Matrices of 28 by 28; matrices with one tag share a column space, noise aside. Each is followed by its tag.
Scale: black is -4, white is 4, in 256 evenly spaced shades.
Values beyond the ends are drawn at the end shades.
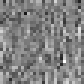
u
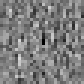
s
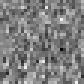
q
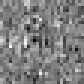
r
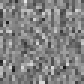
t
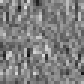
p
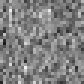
t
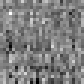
u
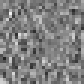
q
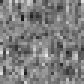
p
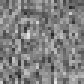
q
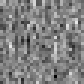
r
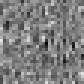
s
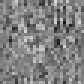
r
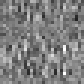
p
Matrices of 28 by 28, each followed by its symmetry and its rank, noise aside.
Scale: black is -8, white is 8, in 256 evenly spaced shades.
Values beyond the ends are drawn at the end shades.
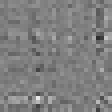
antisymmetric, rank two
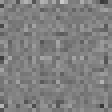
no symmetry, rank three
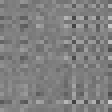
no symmetry, rank one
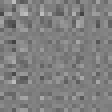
antisymmetric, rank two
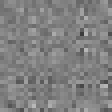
no symmetry, rank three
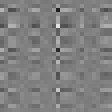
no symmetry, rank one
